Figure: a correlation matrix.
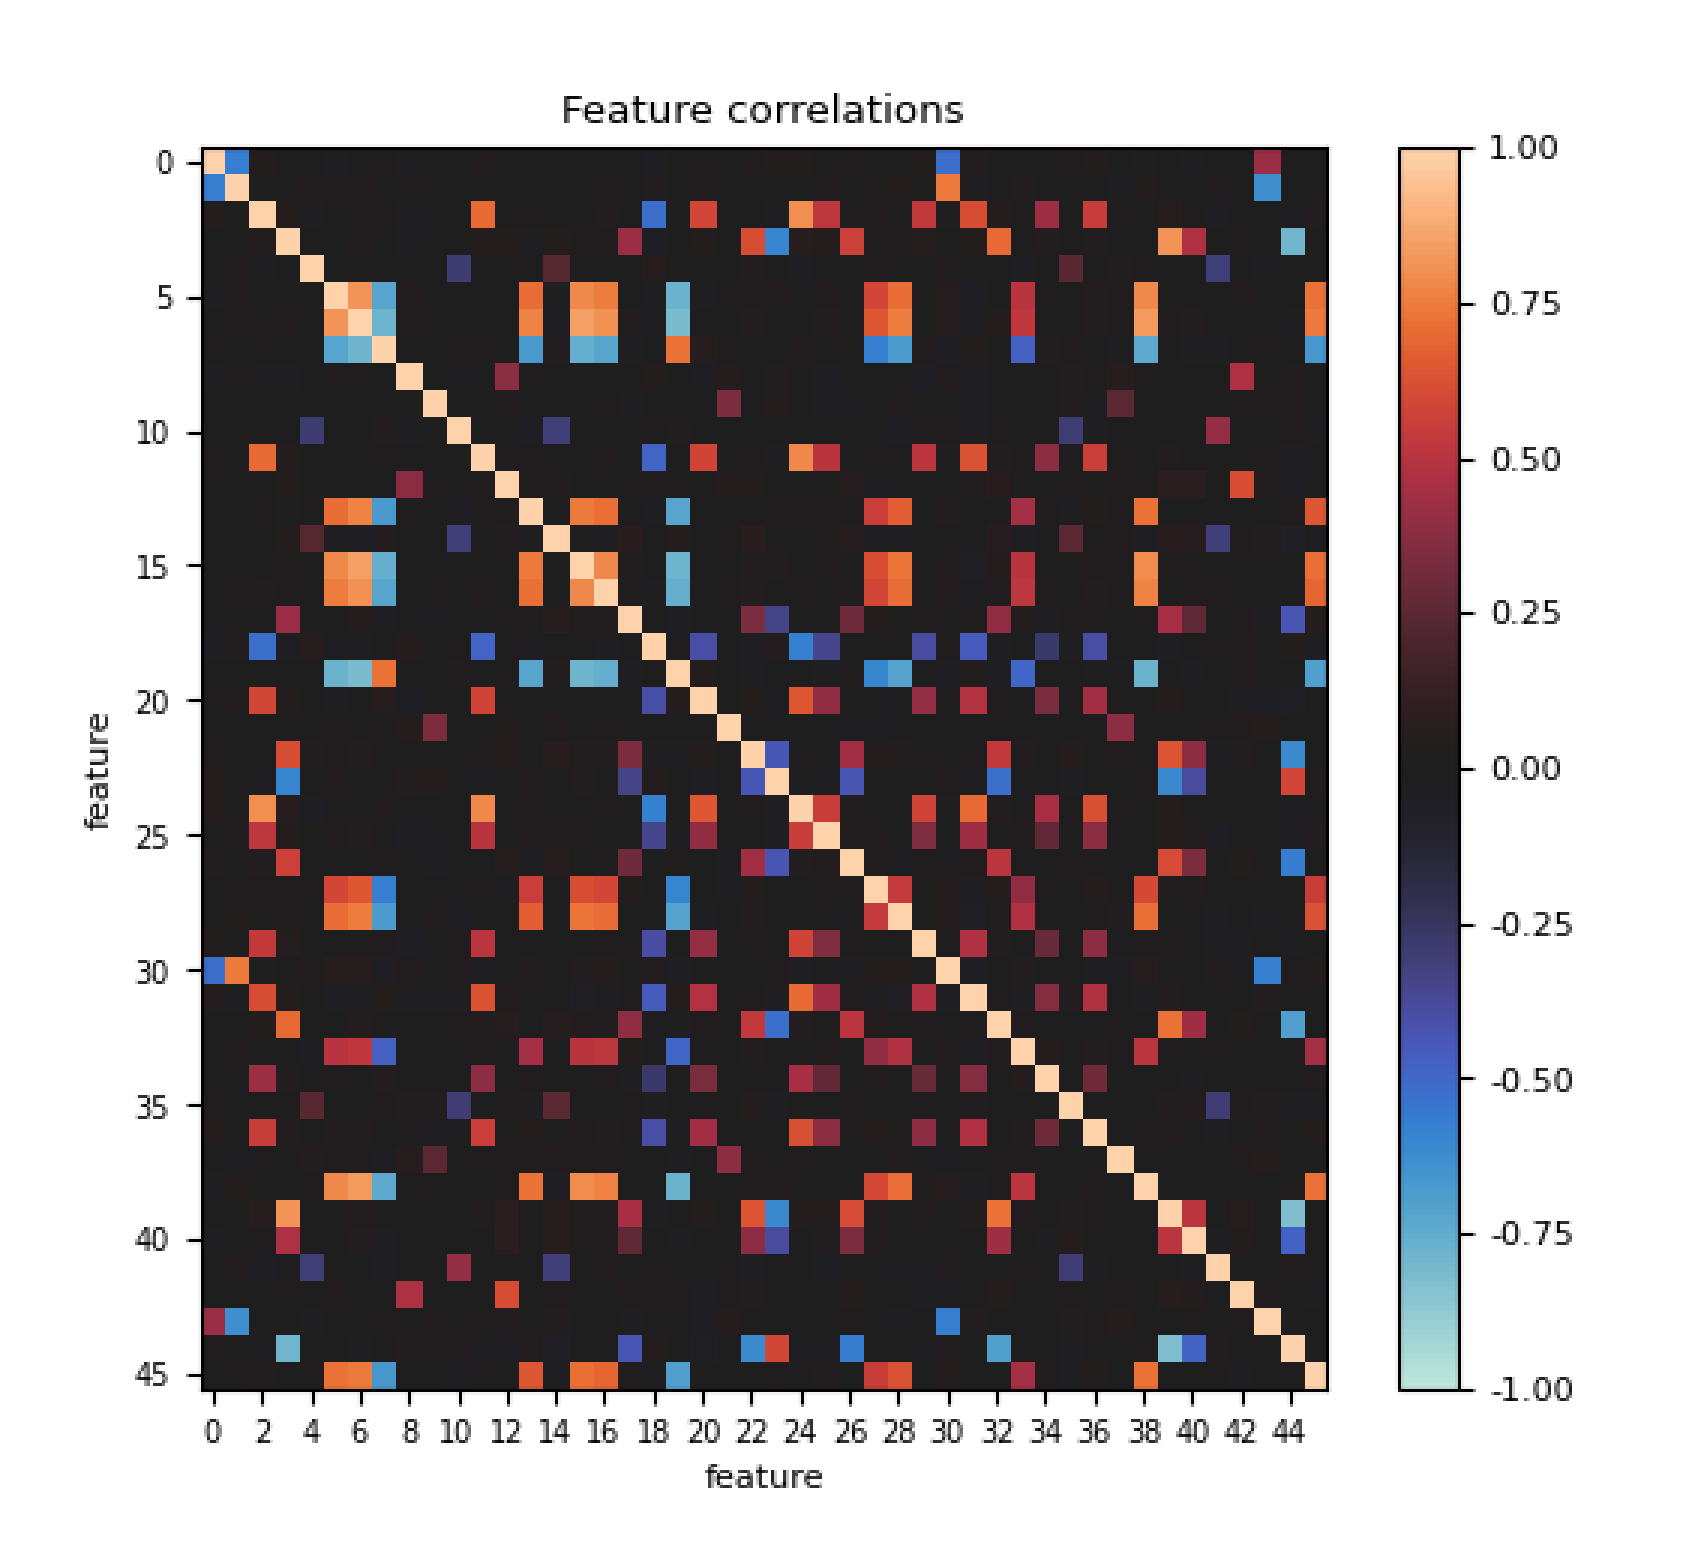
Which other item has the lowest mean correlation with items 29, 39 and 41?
44
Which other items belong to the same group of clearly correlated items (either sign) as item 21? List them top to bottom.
9, 37
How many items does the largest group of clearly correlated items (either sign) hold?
12
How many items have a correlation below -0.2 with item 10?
3
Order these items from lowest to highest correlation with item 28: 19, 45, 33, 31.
19, 31, 33, 45
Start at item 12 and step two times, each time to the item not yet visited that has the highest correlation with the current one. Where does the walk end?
8
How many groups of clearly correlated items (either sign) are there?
7
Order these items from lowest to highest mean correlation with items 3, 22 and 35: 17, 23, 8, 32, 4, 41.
23, 41, 8, 4, 17, 32
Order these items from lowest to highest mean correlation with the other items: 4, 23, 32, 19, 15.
19, 23, 4, 32, 15
